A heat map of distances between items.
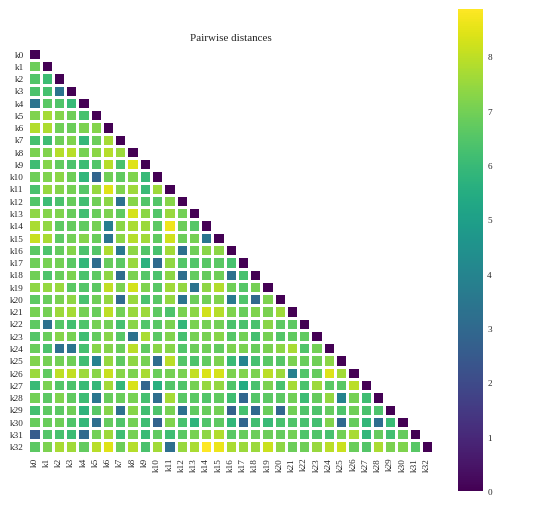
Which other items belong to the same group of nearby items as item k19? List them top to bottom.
k13
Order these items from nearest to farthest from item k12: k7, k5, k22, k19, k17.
k7, k22, k17, k5, k19
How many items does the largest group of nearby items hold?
6
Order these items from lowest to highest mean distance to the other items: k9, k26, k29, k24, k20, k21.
k29, k20, k9, k24, k21, k26
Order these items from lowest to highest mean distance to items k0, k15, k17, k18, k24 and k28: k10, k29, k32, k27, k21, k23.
k10, k29, k27, k23, k21, k32
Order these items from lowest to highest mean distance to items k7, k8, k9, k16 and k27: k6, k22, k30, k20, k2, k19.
k20, k30, k22, k2, k19, k6
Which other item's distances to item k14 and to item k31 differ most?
k0
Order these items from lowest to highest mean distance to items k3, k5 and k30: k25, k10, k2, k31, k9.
k10, k25, k2, k9, k31
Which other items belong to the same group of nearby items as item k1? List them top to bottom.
k22
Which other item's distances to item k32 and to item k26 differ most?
k11
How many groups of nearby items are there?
11
